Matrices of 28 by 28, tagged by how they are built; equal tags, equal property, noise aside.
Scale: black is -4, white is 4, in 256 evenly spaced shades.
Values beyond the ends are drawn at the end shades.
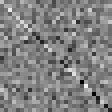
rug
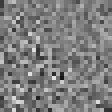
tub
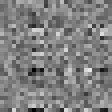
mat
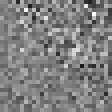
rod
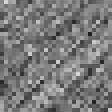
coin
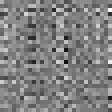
mat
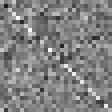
rug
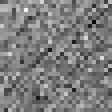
coin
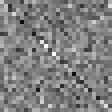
rug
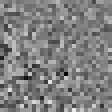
tub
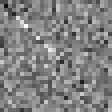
rug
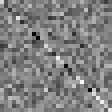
rug
